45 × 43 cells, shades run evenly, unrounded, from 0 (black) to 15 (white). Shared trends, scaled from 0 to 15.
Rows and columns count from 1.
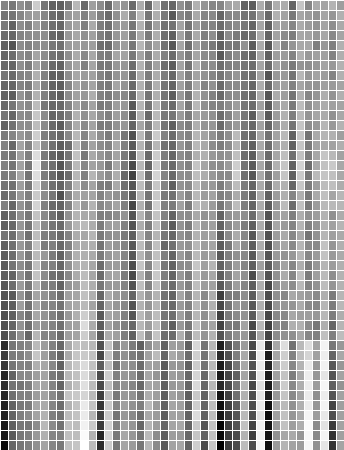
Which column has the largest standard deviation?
39
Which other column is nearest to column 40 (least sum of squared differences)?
35
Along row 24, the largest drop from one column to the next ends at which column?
34
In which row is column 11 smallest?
1
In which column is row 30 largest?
11
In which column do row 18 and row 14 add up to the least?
17
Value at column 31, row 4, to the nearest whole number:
6
